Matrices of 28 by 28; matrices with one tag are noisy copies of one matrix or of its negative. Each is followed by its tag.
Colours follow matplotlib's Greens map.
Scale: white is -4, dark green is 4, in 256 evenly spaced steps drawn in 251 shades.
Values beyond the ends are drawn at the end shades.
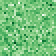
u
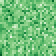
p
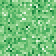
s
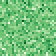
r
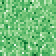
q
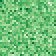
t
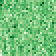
p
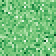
r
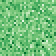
r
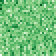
p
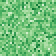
r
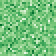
s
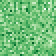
t
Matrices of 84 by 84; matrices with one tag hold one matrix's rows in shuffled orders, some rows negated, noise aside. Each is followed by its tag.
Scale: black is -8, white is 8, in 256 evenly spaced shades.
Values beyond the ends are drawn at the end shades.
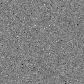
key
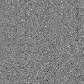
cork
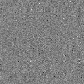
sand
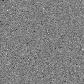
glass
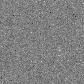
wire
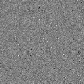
sand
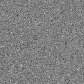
key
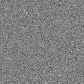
wire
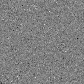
key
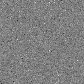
key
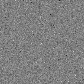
wire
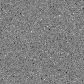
wire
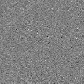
cork
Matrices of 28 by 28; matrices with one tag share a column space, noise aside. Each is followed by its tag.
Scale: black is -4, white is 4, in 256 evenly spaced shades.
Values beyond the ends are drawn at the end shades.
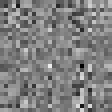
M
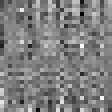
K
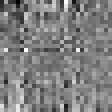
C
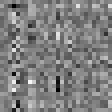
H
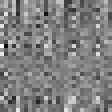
K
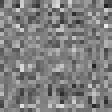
M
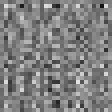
H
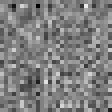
H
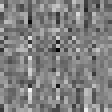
C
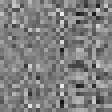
M
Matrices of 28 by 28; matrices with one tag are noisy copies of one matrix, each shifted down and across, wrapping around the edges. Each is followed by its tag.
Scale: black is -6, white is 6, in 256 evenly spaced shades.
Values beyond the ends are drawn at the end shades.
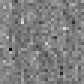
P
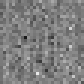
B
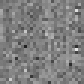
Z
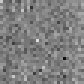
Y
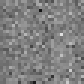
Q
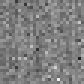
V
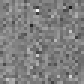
Z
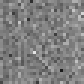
Y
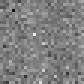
Q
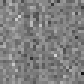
Y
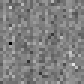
V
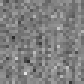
B
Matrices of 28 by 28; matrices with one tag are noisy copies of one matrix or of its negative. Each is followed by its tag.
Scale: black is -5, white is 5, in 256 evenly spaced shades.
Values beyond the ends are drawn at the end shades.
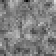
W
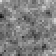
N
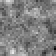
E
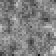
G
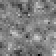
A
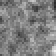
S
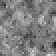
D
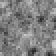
D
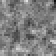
W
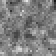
W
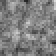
W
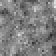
S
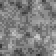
A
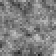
A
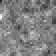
N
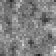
G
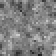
A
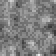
G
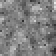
S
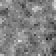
S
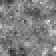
E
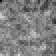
N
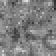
W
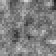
W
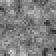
E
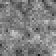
A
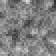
W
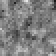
W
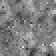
D
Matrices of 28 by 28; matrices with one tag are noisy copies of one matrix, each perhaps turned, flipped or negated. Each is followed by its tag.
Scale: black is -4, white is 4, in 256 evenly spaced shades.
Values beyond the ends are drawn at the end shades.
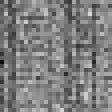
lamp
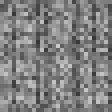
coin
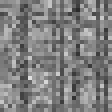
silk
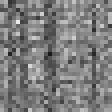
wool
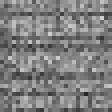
coin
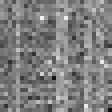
wool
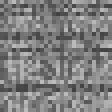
silk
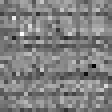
coin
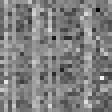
silk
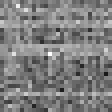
wool
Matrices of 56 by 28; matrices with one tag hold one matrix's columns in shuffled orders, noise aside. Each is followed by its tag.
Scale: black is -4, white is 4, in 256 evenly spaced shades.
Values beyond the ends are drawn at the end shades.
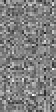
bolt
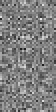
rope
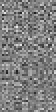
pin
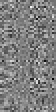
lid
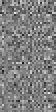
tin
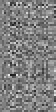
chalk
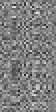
chalk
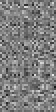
chalk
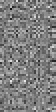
lid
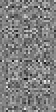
lid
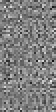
lid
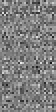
tin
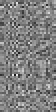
chalk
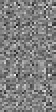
chalk
